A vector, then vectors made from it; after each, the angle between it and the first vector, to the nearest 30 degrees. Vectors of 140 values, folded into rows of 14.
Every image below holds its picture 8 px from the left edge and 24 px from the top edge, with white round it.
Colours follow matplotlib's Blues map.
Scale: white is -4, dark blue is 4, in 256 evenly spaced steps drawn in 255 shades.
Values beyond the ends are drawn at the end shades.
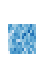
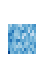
150 degrees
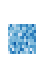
60 degrees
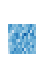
30 degrees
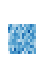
30 degrees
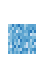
90 degrees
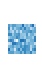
90 degrees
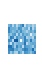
90 degrees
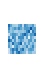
60 degrees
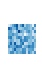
90 degrees
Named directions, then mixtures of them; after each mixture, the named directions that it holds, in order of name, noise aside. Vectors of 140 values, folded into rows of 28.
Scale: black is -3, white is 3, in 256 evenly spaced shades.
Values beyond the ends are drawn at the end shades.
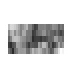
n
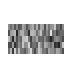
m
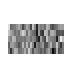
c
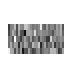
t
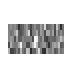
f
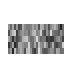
f, m.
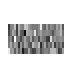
t.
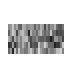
m, n.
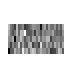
t.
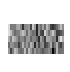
c.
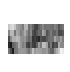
n.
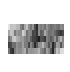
c, n.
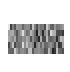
c, m.
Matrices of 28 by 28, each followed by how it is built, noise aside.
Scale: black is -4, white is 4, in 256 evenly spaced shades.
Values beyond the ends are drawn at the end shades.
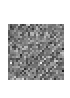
Hankel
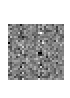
uneven columns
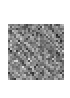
Toeplitz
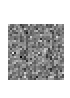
repeating columns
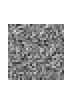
repeating columns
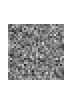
noise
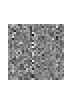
uneven columns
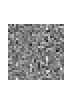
uneven columns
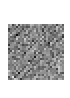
Hankel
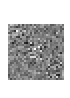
block diagonal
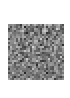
repeating columns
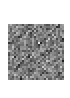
Hankel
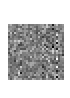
uneven columns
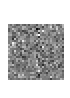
uneven columns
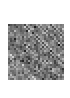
Toeplitz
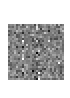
uneven columns
